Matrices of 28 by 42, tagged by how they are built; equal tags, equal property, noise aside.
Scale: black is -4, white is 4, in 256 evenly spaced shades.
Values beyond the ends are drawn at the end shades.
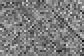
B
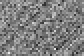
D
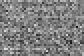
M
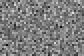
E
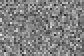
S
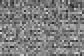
M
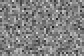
E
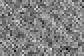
B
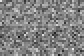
E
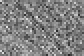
B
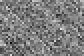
B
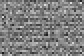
M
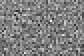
E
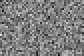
S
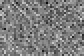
B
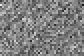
D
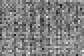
M
